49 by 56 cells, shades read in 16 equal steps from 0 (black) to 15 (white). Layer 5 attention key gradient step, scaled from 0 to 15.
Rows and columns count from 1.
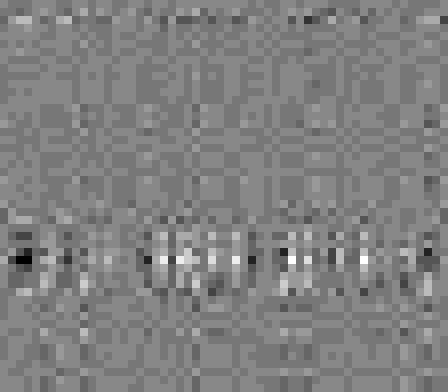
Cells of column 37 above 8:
8
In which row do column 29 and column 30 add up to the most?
33
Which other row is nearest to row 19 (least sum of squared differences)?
17
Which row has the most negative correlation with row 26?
27
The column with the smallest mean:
4
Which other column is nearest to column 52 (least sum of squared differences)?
14
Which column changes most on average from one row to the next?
54
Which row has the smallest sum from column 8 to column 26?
3
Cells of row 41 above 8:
1
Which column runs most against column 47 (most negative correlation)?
55
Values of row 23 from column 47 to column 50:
8 8 7 7
